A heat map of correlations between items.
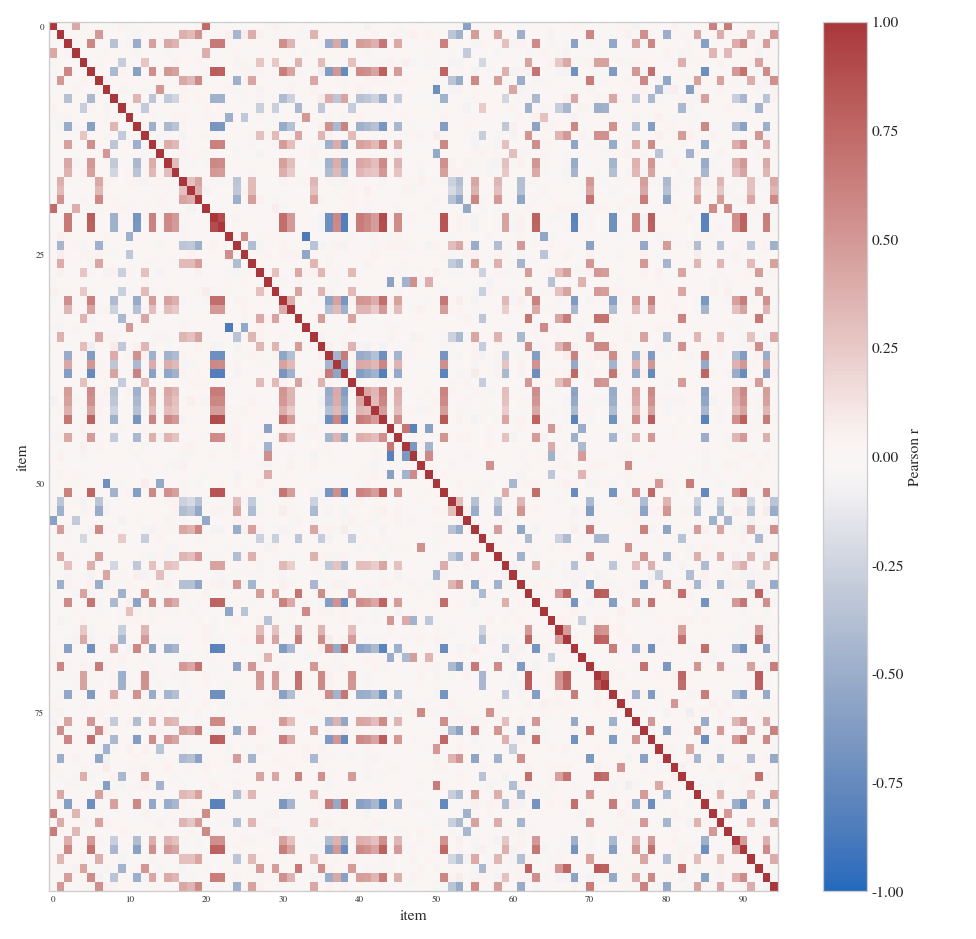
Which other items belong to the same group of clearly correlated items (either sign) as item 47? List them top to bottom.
28, 44, 46, 49, 65, 69
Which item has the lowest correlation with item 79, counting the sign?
7
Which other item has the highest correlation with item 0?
20
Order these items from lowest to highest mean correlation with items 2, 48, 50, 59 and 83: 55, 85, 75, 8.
85, 8, 55, 75
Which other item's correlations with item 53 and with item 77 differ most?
70
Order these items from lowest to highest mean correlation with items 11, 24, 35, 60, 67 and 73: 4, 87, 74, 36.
87, 74, 4, 36
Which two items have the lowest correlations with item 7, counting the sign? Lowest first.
50, 83
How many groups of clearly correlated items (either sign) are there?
9
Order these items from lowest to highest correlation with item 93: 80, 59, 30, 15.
80, 59, 15, 30
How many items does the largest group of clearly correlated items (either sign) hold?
30
